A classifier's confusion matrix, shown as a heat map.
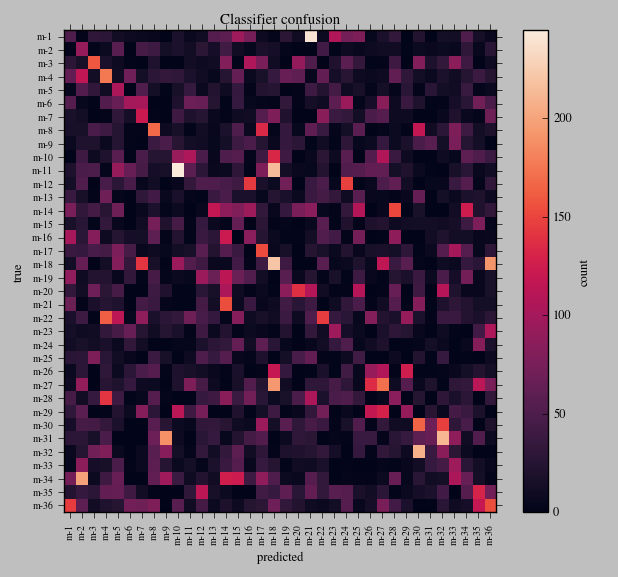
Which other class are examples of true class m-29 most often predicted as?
m-27
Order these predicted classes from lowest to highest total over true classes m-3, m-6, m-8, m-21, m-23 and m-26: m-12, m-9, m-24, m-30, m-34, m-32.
m-9, m-32, m-34, m-12, m-24, m-30
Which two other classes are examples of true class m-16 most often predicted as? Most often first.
m-14, m-1
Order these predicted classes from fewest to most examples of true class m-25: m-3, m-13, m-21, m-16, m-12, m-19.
m-16, m-19, m-13, m-12, m-21, m-3
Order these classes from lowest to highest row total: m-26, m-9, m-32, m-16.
m-9, m-26, m-16, m-32
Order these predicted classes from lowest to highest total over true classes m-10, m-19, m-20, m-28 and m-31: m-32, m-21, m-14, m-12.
m-12, m-21, m-14, m-32
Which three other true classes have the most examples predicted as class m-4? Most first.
m-22, m-28, m-32
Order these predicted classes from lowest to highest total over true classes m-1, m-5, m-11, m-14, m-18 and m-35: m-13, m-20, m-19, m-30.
m-30, m-20, m-19, m-13
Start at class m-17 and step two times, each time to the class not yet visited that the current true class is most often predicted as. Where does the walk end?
m-2
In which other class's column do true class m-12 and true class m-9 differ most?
m-24
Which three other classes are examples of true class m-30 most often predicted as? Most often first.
m-32, m-17, m-31
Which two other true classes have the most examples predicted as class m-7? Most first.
m-18, m-6
